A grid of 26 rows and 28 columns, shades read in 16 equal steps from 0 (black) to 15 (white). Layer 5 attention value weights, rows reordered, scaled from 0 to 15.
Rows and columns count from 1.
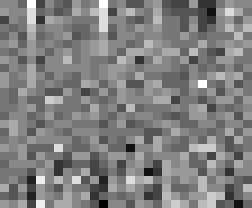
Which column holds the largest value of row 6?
17
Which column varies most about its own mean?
12
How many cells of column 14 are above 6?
19
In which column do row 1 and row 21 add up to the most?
4
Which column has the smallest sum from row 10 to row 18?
21
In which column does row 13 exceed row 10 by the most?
6
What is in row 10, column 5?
8
